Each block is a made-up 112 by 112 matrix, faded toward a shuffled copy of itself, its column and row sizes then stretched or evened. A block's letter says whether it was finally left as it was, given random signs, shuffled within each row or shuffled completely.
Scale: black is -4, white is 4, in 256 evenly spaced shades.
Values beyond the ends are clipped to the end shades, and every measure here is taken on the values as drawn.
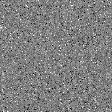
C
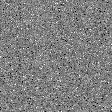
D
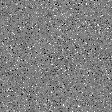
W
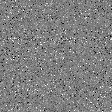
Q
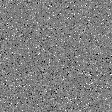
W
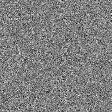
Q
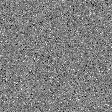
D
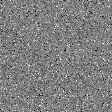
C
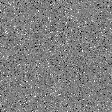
C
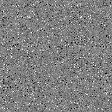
C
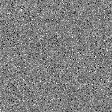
C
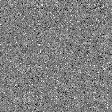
C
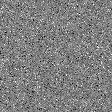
D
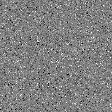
Q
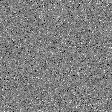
W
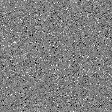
Q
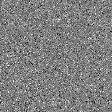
C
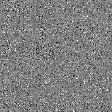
C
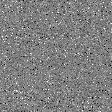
W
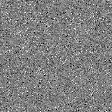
C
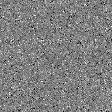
C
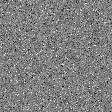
D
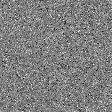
D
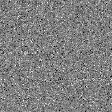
C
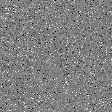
Q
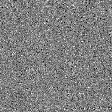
C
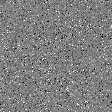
Q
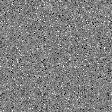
C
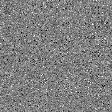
C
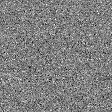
W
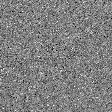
W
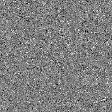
C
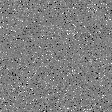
W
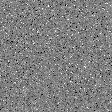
D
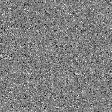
C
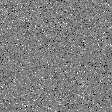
W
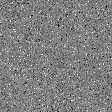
D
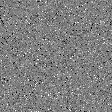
W
